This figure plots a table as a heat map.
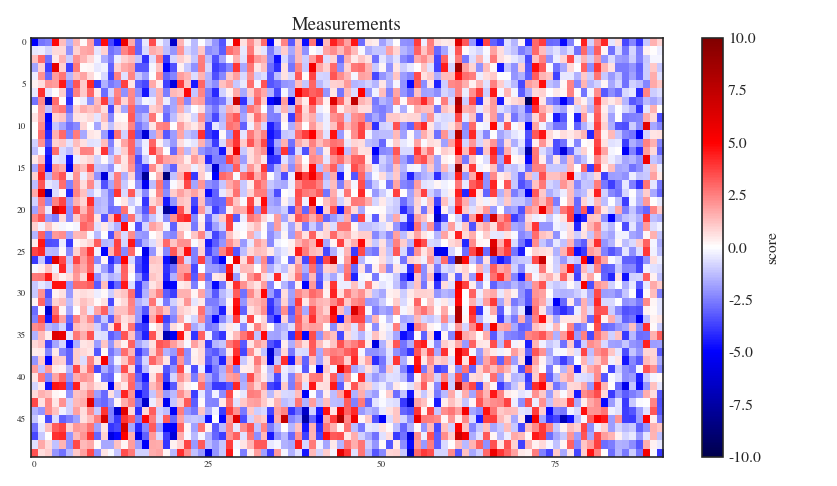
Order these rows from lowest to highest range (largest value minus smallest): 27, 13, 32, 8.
27, 8, 13, 32
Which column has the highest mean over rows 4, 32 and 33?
61
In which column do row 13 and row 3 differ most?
44
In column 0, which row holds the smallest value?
0
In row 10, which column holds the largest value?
88
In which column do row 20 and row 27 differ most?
3
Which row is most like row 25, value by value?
21
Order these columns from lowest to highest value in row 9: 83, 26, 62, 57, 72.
26, 83, 62, 72, 57
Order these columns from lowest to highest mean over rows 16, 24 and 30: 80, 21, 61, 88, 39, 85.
85, 80, 88, 21, 39, 61
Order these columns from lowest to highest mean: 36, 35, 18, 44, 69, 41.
35, 69, 41, 36, 44, 18
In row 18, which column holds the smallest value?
2
